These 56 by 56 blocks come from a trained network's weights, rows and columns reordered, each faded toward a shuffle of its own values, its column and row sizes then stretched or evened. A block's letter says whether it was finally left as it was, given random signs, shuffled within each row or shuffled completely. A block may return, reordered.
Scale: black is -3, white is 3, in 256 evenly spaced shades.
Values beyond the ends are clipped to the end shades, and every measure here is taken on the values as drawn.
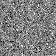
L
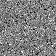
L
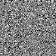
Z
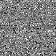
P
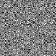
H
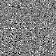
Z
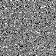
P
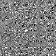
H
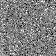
L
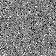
L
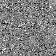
P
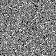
L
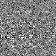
H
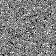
L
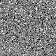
L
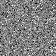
L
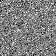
L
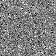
L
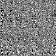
Z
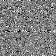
P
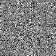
Z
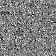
P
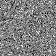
L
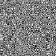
H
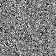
L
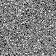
L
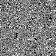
Z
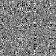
H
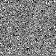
P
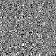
H
